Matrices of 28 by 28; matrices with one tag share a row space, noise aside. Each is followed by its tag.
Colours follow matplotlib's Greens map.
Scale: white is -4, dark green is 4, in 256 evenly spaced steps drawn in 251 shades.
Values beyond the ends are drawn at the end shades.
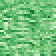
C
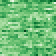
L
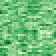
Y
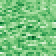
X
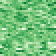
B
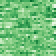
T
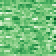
T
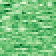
Y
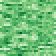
Y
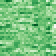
T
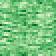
Y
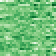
T
